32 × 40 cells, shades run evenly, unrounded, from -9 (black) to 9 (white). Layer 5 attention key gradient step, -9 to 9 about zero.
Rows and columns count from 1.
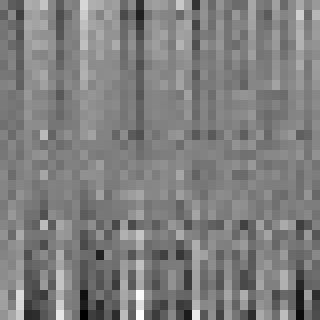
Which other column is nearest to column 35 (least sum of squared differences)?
14
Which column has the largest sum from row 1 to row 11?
11
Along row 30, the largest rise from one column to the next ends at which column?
39
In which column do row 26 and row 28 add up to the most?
8
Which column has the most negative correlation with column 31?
22
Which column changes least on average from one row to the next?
10
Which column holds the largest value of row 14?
6
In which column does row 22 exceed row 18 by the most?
25
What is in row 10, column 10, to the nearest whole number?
1
